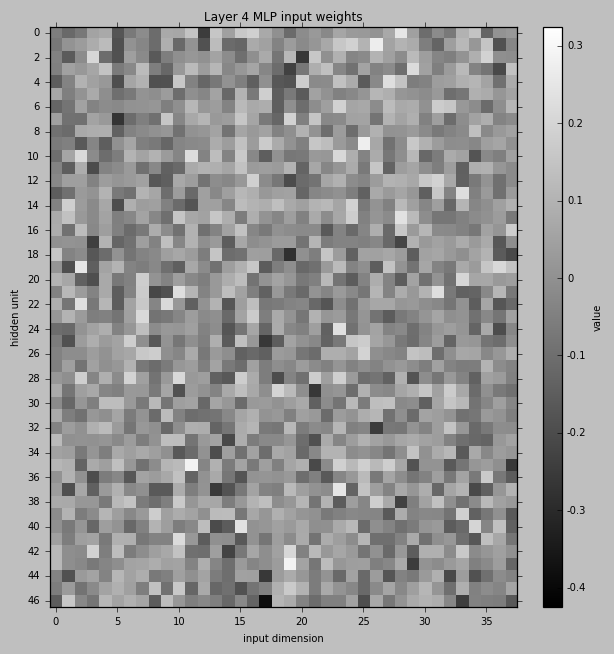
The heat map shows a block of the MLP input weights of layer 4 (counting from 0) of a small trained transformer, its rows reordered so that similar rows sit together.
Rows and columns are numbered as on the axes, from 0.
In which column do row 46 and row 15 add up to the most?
1
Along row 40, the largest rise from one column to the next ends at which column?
15
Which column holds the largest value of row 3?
29
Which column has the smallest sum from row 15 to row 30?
17
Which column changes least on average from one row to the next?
12
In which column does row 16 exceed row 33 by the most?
14
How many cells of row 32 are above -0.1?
34
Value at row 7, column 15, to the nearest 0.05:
0.15
